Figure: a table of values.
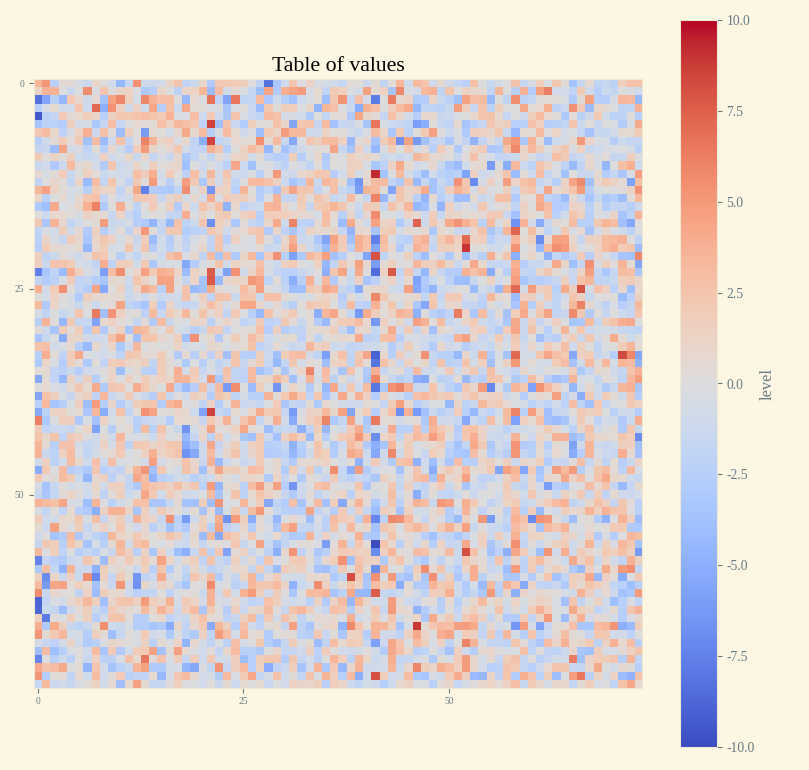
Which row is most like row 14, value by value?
11
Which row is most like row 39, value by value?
69
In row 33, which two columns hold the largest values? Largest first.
71, 58
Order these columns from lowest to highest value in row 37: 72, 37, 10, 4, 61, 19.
19, 37, 4, 10, 72, 61
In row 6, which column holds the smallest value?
13
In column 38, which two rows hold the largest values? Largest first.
60, 66
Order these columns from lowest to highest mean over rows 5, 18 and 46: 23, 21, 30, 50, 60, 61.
50, 30, 23, 61, 60, 21
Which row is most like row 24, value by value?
55
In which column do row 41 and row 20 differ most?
52
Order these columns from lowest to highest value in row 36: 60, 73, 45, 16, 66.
45, 66, 16, 60, 73
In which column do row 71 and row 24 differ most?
46
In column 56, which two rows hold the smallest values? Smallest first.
47, 25
